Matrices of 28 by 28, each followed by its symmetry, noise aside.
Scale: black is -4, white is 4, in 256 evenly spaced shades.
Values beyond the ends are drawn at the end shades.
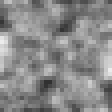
same after a half turn.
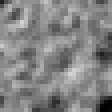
symmetric.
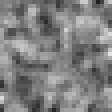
antisymmetric.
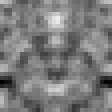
mirrored left to right.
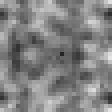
mirrored top to bottom.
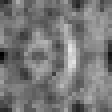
mirrored top to bottom.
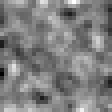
antisymmetric.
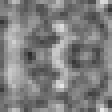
mirrored top to bottom.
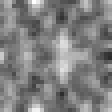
mirrored top to bottom.
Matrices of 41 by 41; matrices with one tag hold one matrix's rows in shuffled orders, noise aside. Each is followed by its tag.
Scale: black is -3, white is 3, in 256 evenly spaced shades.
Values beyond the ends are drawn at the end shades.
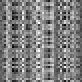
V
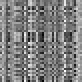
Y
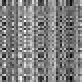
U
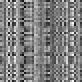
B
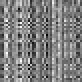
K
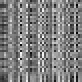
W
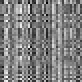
K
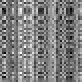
U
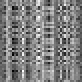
V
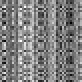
U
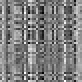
Y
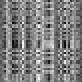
V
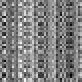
U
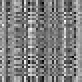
Y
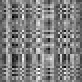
V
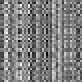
K
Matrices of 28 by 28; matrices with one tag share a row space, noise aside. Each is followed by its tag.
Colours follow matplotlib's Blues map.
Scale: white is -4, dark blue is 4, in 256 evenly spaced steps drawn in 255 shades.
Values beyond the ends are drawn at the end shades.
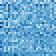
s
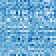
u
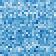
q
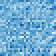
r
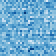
u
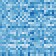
u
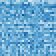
u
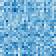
s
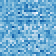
q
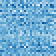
r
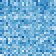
s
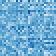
u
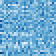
s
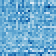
u
